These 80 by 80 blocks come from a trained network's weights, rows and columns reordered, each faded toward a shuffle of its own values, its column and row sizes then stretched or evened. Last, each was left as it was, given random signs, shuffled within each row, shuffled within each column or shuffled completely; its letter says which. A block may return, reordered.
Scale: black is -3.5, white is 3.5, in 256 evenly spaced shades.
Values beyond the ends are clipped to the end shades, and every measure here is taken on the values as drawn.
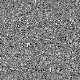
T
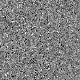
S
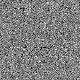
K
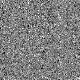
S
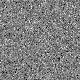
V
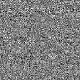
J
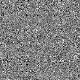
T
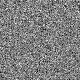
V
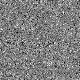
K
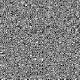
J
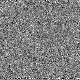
K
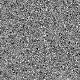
S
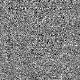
T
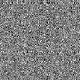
J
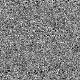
K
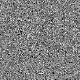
T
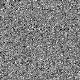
K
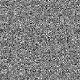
J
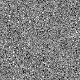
S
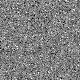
V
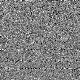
K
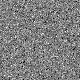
V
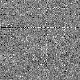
J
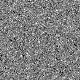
V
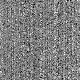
S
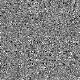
T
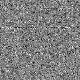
K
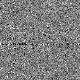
T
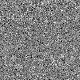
K
